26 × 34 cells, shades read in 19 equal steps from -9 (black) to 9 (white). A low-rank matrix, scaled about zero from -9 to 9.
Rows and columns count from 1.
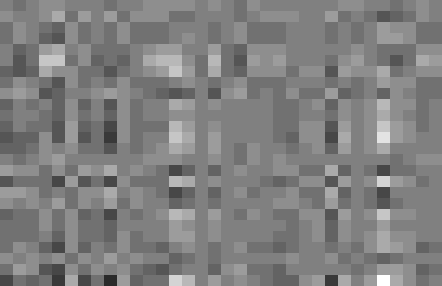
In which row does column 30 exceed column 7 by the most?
26
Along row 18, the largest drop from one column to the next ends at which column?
27
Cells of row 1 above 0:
11
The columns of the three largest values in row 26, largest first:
30, 14, 15
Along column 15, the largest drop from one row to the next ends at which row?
18
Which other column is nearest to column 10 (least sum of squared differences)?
32
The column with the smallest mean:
9
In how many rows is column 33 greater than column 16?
6
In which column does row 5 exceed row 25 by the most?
5
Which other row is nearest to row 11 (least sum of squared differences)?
22
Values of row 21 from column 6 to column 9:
1 -1 -1 -2
